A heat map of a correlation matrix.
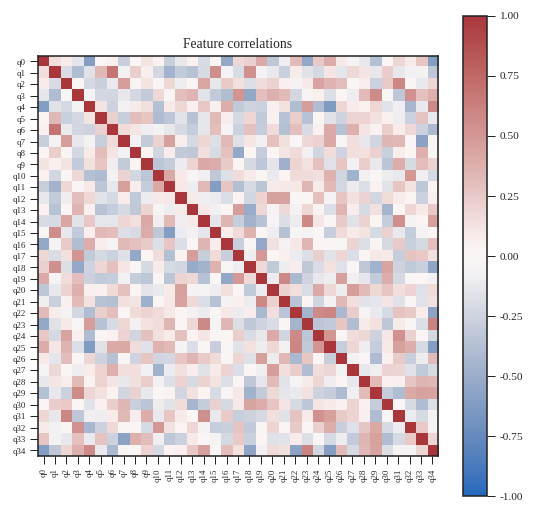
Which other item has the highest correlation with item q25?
q22
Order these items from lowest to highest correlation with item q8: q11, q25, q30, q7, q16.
q30, q7, q11, q25, q16
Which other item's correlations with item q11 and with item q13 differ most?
q17
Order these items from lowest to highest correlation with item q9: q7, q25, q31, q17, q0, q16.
q7, q25, q17, q0, q16, q31
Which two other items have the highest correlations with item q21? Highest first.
q19, q12
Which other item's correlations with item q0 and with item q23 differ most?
q34
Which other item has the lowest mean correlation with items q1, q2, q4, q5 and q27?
q10
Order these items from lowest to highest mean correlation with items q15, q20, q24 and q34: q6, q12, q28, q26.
q6, q26, q12, q28
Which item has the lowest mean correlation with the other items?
q18
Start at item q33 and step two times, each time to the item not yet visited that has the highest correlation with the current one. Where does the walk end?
q3
